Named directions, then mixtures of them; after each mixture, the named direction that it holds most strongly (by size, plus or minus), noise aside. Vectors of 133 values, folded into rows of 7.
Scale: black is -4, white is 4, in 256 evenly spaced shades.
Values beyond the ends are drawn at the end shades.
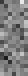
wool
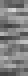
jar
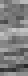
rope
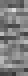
jar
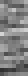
rope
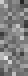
wool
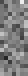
wool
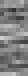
jar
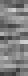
jar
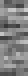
jar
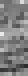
rope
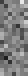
wool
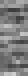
jar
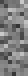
wool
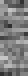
jar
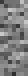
wool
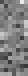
wool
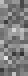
wool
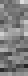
rope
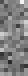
wool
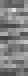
jar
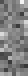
wool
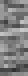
rope
